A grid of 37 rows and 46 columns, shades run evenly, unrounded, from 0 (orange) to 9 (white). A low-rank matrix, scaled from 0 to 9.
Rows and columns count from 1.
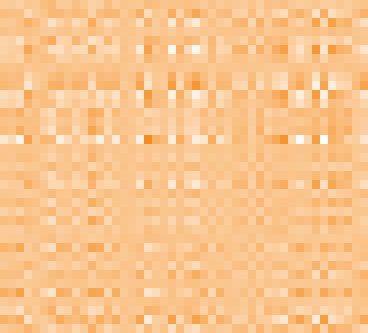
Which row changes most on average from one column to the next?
16
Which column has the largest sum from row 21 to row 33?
7
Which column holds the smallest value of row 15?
12
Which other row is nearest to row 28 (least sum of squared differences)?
33
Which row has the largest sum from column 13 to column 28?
6
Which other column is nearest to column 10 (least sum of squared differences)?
24
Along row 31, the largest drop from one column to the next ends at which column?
41
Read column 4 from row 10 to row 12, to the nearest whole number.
7 2 3
